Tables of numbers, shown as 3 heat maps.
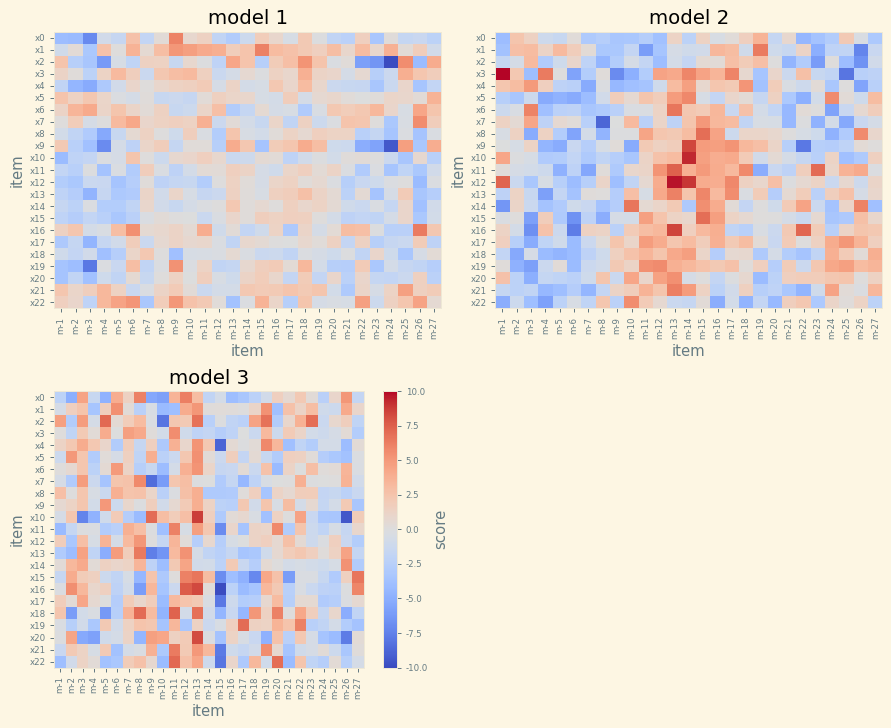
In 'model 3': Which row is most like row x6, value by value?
x1
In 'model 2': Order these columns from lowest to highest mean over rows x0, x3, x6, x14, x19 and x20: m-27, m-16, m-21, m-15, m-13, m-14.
m-27, m-21, m-14, m-16, m-15, m-13
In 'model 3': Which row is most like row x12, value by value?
x3
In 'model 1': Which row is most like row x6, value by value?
x5
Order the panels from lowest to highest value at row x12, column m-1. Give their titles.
model 1, model 3, model 2
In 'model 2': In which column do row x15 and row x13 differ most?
m-4
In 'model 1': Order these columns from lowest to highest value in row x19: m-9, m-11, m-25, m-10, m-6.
m-25, m-10, m-11, m-6, m-9
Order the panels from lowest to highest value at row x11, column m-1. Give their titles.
model 3, model 1, model 2
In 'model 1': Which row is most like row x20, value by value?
x17
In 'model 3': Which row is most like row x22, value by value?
x11
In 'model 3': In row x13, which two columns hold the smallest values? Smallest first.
m-9, m-10
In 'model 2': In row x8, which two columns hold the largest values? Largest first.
m-15, m-26
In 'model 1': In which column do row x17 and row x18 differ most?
m-9
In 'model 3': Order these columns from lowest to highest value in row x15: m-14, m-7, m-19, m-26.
m-7, m-26, m-14, m-19
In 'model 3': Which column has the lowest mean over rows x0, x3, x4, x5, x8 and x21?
m-15
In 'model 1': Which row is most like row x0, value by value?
x19
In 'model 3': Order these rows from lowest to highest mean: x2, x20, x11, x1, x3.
x20, x11, x3, x1, x2
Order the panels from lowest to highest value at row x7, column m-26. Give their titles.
model 2, model 3, model 1
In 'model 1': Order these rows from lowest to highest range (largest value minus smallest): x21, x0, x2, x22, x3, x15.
x15, x3, x21, x22, x0, x2
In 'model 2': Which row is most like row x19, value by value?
x17
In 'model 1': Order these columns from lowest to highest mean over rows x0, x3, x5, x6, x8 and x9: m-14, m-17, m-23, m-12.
m-23, m-12, m-14, m-17
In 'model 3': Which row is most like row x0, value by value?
x13
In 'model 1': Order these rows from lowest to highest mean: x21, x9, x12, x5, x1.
x12, x9, x5, x21, x1
